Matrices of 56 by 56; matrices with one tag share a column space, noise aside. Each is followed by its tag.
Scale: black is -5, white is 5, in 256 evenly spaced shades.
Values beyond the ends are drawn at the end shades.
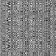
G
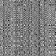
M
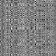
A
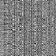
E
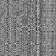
E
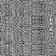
E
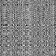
M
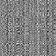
E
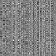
G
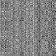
G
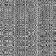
M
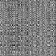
M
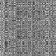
G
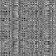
G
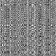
M
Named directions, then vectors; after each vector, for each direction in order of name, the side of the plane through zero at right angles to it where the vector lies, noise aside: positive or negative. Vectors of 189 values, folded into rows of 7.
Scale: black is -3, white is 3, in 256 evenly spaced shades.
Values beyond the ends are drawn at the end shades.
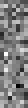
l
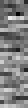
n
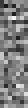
negative, positive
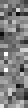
positive, positive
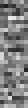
negative, positive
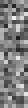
negative, positive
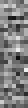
positive, negative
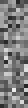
positive, negative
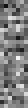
negative, positive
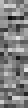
positive, negative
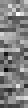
negative, negative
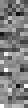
positive, positive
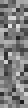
negative, positive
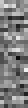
positive, negative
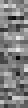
positive, negative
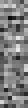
positive, negative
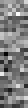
negative, negative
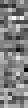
negative, positive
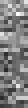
negative, negative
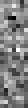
positive, negative
